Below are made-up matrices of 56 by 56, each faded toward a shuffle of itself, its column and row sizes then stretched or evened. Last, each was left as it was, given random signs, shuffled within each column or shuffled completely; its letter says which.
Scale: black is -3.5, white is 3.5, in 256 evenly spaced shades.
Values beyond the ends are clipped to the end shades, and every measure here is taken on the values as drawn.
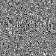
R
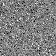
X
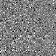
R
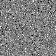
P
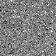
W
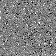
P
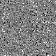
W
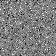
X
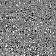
R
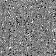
P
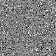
R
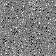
P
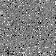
W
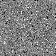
P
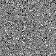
W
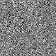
W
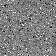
X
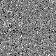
P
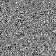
R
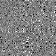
R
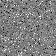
X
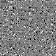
R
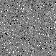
X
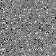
R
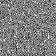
P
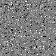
W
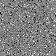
X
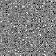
R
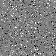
P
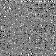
R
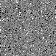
W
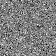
X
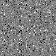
W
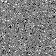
X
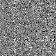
W
